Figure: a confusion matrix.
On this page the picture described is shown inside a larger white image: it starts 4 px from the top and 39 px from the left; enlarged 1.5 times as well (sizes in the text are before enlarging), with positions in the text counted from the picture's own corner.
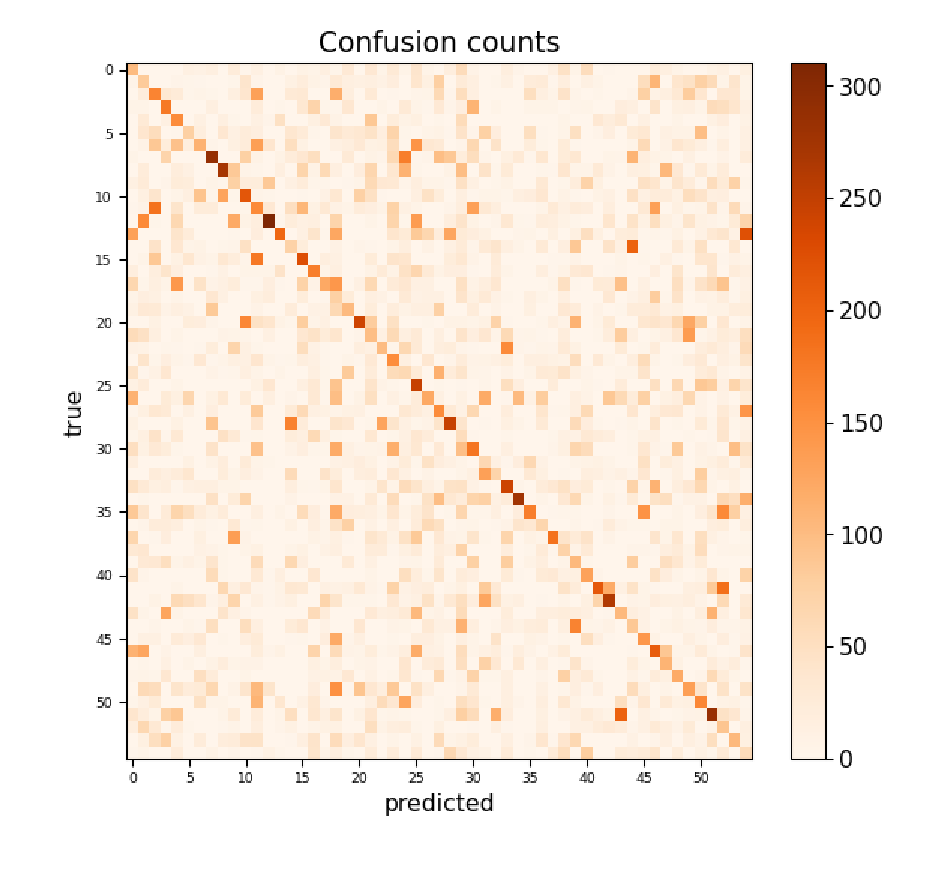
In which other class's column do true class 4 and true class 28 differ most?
14
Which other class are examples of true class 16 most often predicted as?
25
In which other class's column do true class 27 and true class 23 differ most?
54
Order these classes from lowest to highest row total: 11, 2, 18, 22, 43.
18, 22, 43, 2, 11
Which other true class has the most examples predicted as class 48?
30
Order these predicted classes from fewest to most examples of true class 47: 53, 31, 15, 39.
15, 53, 39, 31
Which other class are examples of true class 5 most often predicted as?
50
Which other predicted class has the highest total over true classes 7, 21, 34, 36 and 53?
27
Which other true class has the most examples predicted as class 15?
11
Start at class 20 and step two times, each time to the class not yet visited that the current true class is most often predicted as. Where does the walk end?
8
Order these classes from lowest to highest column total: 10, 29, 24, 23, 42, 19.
19, 42, 10, 24, 23, 29
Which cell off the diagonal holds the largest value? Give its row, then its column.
13, 54
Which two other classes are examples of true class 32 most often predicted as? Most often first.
31, 50
